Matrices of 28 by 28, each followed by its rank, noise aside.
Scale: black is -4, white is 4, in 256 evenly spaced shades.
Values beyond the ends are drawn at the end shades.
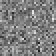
eight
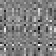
two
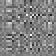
three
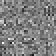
six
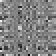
three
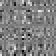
three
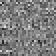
eight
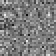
eight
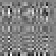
two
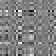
two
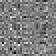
four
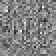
eight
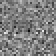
eight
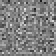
eight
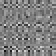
two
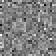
six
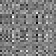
two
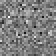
eight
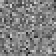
eight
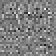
four
